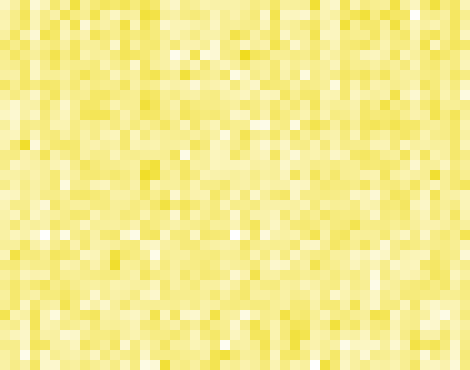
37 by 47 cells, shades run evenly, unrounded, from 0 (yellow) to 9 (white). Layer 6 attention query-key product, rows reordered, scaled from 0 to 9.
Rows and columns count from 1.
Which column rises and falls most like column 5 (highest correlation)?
43
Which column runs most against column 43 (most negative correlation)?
34
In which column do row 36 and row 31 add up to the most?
3
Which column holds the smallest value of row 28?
26
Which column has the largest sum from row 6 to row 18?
4
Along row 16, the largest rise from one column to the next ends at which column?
19
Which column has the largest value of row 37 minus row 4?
32
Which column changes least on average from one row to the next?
46
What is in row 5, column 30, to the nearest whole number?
7
